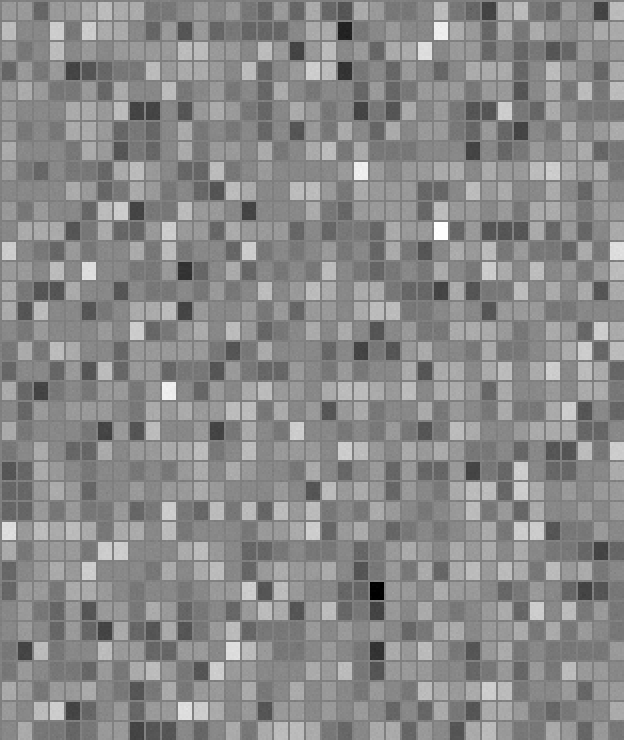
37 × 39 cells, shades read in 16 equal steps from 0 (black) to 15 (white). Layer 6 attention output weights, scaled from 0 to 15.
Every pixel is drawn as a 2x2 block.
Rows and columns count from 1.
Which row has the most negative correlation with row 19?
3
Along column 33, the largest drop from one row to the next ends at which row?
26
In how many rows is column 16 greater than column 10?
17
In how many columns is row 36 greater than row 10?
16
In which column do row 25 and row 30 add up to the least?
24
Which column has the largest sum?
20
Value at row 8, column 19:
8
